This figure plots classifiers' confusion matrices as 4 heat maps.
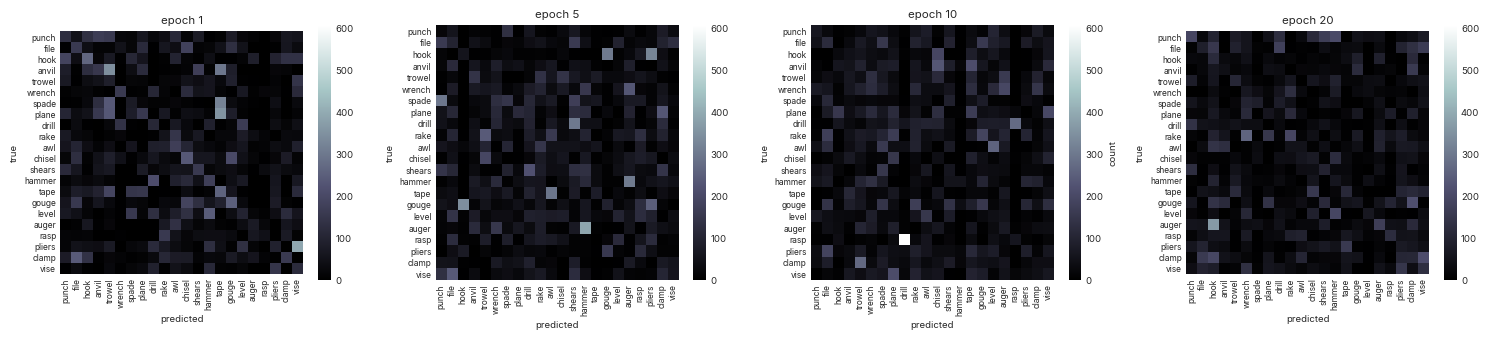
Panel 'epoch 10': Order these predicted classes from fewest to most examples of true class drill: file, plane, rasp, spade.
file, spade, plane, rasp
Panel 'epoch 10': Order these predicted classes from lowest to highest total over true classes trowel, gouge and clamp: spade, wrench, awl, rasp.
rasp, awl, wrench, spade
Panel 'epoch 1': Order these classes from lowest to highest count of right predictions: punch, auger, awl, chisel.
auger, punch, awl, chisel
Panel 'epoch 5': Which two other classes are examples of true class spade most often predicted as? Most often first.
punch, shears
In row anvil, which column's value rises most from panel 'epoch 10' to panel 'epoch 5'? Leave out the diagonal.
file
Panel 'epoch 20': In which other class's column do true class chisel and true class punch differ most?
shears
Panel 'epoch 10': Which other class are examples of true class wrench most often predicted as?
auger
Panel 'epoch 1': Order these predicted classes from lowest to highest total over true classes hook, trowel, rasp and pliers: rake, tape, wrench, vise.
wrench, tape, rake, vise
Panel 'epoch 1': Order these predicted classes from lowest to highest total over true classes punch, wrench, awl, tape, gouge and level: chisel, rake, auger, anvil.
auger, rake, anvil, chisel
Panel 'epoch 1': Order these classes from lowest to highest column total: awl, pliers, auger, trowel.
auger, pliers, awl, trowel
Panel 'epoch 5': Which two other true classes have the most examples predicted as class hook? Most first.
gouge, pliers
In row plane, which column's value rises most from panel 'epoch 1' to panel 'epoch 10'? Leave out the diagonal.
vise
